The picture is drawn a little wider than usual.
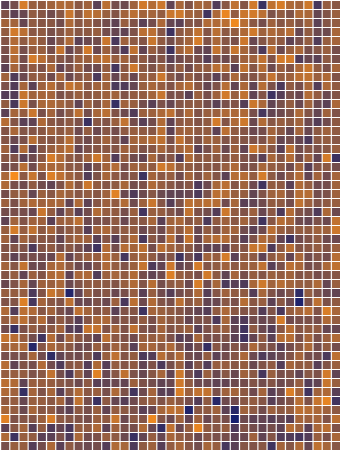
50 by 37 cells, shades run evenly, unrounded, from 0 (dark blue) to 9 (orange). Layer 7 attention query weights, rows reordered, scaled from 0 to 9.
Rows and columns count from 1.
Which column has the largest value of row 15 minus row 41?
18
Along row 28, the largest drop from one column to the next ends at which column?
30
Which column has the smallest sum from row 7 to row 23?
35
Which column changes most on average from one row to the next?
29
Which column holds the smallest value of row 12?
13
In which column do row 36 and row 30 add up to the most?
3
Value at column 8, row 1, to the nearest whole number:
6
